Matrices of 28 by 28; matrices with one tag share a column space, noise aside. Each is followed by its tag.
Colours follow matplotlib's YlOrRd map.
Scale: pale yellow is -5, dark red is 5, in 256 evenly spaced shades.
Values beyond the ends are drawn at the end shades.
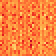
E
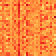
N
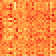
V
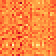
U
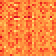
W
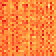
N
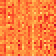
E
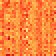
V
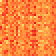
E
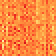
E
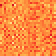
N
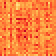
V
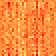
V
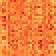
E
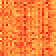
U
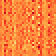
E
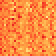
W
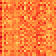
N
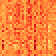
E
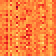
N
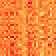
U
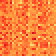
U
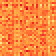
N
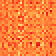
U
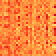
E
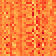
U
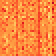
W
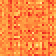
U
